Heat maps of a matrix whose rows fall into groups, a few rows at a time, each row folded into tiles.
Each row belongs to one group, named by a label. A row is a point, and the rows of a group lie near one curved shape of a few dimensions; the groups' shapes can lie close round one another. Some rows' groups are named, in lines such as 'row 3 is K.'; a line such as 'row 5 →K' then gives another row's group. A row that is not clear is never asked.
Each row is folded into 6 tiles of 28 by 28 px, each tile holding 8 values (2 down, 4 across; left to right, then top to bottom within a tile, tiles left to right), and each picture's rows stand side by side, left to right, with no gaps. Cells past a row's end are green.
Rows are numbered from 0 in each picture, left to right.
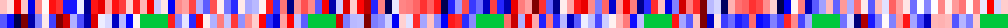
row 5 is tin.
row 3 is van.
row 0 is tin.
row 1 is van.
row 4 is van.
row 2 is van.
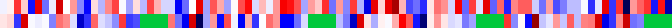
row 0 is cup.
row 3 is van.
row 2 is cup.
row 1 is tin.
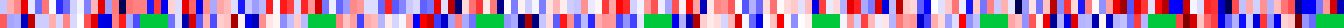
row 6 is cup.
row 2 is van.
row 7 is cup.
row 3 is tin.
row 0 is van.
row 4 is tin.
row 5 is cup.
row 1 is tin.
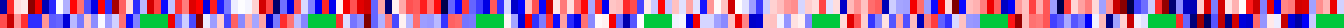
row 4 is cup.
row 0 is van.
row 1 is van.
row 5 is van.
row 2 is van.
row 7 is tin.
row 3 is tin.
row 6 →cup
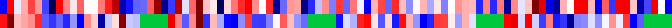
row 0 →cup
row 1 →van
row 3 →van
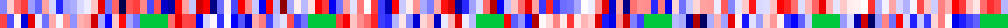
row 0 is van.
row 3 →van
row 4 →tin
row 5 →tin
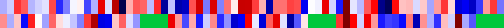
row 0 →van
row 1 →tin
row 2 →cup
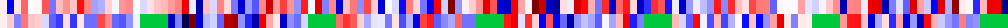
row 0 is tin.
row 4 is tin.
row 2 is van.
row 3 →van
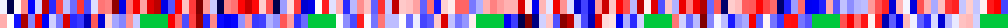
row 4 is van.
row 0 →cup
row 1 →van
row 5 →cup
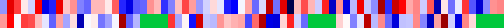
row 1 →van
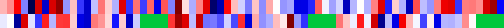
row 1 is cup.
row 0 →cup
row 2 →cup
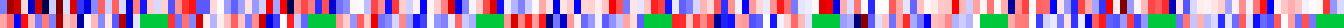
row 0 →cup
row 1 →van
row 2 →cup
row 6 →van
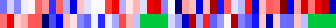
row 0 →cup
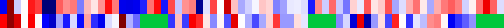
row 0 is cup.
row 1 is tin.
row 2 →tin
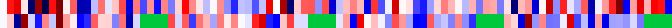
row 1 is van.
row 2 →cup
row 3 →cup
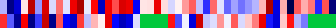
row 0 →tin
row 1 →van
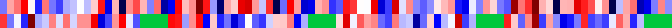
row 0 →van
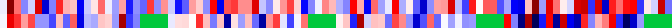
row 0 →cup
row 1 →tin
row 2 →cup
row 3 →tin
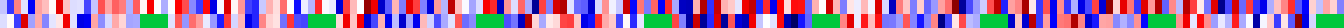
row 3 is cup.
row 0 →cup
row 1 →cup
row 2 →van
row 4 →tin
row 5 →cup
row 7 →cup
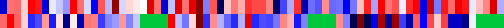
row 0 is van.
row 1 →van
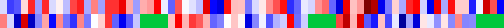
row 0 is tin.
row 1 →cup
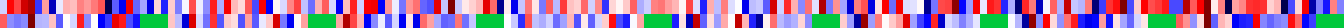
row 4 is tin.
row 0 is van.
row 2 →van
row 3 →tin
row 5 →cup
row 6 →cup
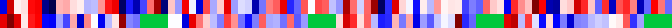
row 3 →van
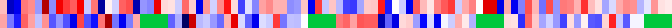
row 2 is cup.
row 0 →tin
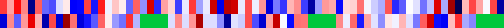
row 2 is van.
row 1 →tin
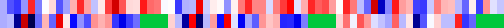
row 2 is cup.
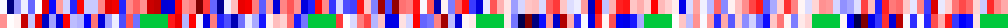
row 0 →cup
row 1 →van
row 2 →tin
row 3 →tin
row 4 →tin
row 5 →tin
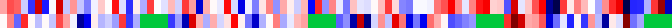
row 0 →cup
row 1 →tin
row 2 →tin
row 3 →cup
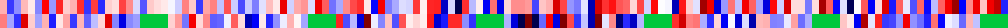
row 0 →tin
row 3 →tin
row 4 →van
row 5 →cup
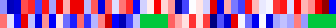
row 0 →tin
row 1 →cup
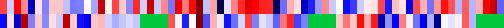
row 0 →tin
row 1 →van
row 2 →cup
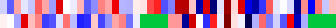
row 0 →cup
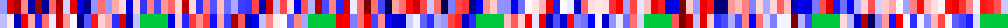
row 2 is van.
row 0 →cup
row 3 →cup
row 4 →cup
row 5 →tin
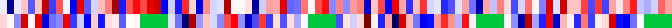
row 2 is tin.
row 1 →cup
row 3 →tin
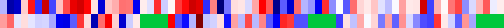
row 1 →van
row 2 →tin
